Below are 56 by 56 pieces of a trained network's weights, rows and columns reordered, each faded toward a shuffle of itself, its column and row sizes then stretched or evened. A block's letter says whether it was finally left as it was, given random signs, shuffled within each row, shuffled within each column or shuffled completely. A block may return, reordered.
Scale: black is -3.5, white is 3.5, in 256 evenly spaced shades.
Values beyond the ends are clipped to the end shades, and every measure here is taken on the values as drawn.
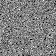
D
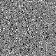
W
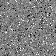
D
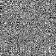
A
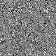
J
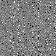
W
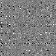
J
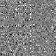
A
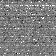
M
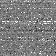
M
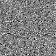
M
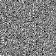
W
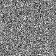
W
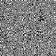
A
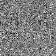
J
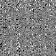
J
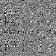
A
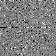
M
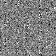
W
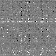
A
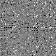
J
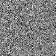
W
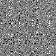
J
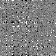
A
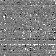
A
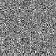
A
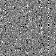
W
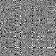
A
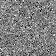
D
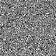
M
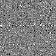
J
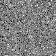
D
